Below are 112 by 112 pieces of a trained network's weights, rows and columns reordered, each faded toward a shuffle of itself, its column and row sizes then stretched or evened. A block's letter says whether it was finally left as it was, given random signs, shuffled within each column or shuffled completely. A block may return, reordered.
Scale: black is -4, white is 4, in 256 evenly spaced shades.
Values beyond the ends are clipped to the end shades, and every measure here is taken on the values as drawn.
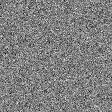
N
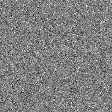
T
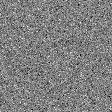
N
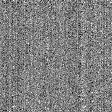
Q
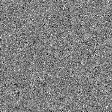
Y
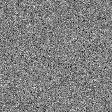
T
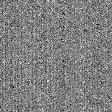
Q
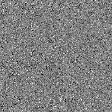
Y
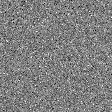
N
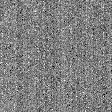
T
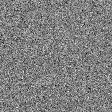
N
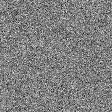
N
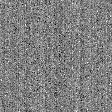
T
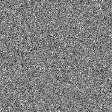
Y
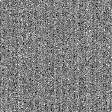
T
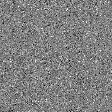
Y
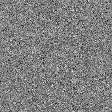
T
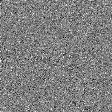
Y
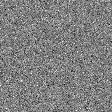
N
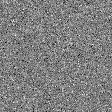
N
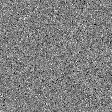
N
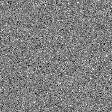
Y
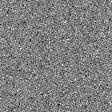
N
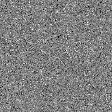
Y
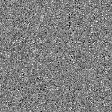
Q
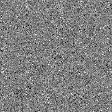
Y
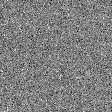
N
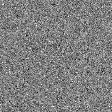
Y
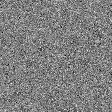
N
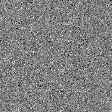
Y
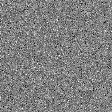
T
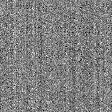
Q
